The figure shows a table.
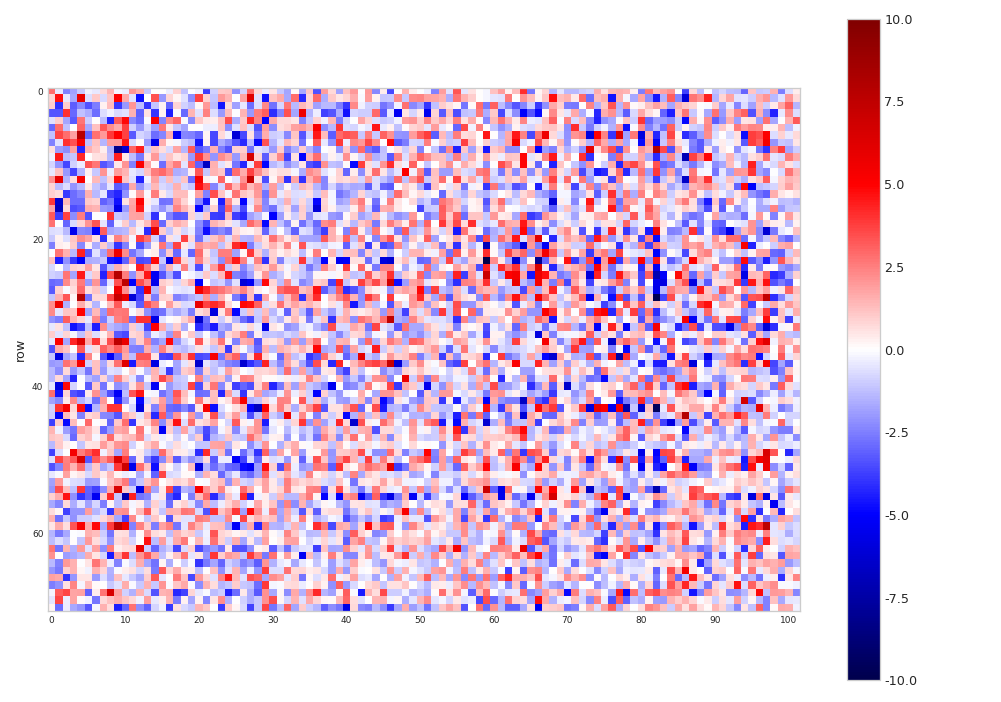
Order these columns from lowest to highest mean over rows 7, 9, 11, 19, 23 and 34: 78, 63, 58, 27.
78, 63, 58, 27
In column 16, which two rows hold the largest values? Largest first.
34, 54
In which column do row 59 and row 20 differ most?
97
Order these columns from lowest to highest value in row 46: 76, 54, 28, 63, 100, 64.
100, 76, 54, 28, 63, 64
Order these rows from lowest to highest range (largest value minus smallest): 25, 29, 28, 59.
29, 59, 25, 28
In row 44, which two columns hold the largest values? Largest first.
86, 32
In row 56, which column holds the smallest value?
98
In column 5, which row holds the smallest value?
43
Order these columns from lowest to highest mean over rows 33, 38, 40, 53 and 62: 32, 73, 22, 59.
59, 22, 32, 73
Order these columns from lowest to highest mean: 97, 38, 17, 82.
82, 38, 17, 97
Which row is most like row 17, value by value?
62
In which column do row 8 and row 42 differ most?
12
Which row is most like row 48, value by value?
53
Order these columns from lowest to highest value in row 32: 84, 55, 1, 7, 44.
55, 84, 1, 7, 44
